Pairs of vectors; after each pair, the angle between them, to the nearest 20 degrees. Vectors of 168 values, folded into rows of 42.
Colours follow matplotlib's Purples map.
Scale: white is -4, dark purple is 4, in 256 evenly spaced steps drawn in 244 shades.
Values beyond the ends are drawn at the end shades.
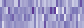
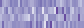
140 degrees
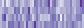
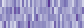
80 degrees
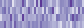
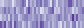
40 degrees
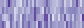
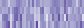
140 degrees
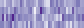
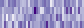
140 degrees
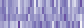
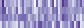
40 degrees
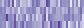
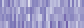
40 degrees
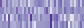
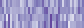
40 degrees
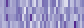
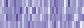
60 degrees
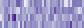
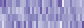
80 degrees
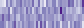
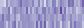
20 degrees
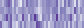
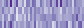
80 degrees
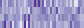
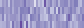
140 degrees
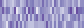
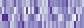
120 degrees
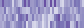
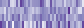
80 degrees
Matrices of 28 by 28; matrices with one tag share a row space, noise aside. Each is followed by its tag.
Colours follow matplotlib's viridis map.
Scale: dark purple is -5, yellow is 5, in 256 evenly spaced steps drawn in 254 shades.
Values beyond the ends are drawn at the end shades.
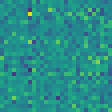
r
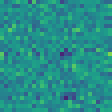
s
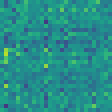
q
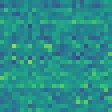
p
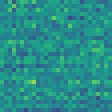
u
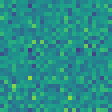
r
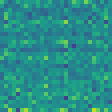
q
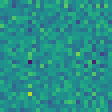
r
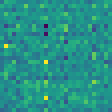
q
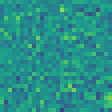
s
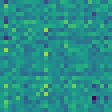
q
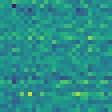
p
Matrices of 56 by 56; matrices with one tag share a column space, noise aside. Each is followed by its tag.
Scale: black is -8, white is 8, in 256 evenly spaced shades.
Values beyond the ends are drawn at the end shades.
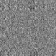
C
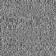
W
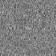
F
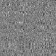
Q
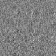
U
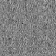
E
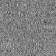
Q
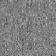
W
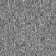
W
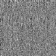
W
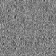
E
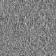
W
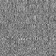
E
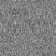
U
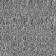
W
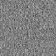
F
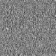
F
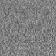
U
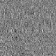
U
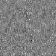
U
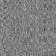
C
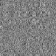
Q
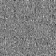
E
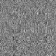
U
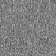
E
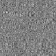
Q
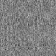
W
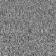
U
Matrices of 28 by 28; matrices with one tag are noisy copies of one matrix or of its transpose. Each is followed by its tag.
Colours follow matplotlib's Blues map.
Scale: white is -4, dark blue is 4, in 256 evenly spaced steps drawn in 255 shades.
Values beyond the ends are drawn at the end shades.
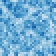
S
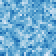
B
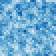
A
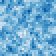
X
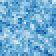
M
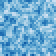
A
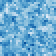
A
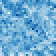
S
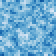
B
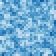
B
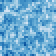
A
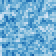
A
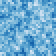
M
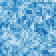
M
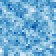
S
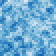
X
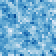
S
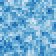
X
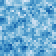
X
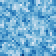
B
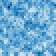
S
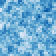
X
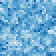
M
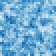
A
